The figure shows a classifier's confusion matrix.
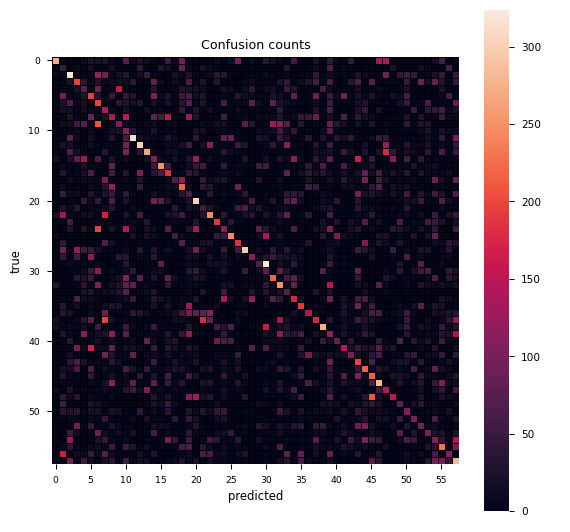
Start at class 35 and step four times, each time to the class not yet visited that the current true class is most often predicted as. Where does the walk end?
57
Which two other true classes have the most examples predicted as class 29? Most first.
24, 15
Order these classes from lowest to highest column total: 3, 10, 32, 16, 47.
47, 3, 16, 32, 10
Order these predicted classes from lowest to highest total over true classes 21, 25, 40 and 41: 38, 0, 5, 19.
0, 19, 38, 5
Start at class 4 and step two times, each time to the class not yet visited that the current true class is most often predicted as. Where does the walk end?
6
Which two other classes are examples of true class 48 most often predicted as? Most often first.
45, 20
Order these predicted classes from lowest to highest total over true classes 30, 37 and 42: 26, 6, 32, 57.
26, 6, 57, 32
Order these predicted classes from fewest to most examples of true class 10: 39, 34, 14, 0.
0, 14, 34, 39
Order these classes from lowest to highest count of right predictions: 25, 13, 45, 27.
45, 25, 13, 27
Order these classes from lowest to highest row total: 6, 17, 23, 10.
10, 23, 17, 6
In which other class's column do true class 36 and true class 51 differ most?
22
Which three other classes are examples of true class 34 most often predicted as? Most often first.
24, 28, 39
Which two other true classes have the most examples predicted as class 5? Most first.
41, 28
